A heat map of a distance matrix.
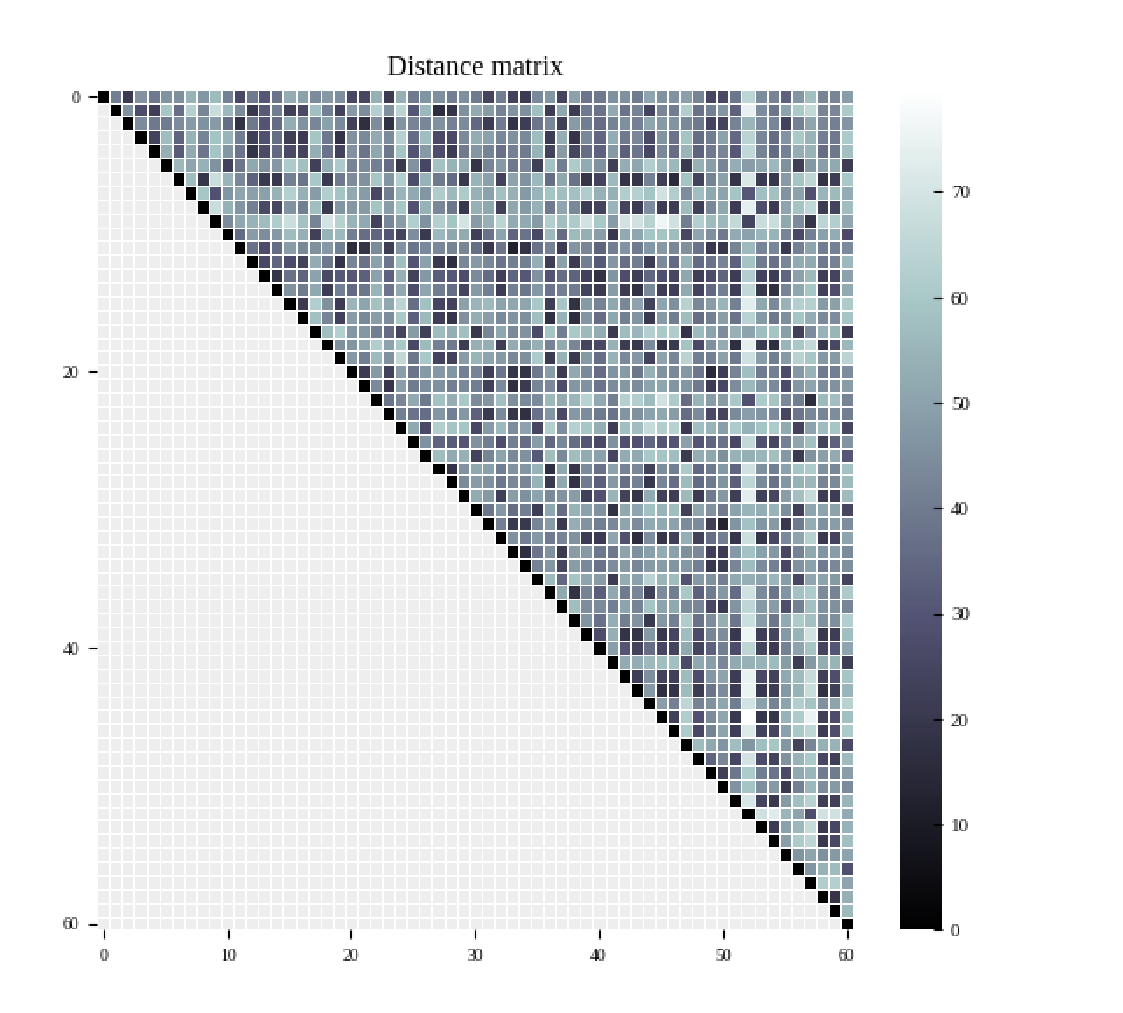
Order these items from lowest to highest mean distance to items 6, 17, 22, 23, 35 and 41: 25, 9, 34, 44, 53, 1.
34, 25, 9, 53, 1, 44
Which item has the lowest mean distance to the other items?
13
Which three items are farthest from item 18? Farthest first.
52, 9, 57
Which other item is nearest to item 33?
11
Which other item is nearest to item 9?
57
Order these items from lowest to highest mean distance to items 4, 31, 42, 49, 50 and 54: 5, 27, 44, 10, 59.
59, 27, 44, 10, 5
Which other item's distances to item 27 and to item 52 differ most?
1
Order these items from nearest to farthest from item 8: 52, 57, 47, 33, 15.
15, 33, 47, 57, 52
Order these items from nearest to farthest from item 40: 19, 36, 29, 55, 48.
48, 29, 36, 19, 55
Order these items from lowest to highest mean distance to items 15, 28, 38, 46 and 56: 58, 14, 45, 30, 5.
14, 58, 45, 30, 5
